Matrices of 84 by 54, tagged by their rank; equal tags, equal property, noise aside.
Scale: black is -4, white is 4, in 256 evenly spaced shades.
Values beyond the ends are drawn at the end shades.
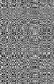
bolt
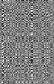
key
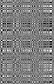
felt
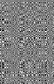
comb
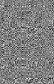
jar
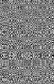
bolt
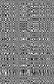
comb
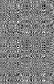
jar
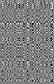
comb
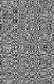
jar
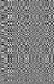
key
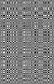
felt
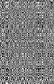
jar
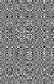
comb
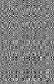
comb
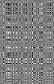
felt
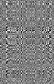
comb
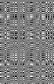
key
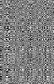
bolt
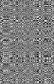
comb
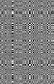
felt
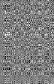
jar
